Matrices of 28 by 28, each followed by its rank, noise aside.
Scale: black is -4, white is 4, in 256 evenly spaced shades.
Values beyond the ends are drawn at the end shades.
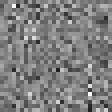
five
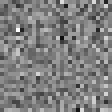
seven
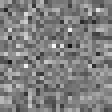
seven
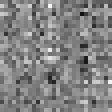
five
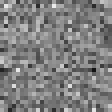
seven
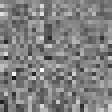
four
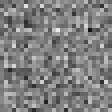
five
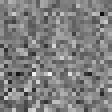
five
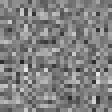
five
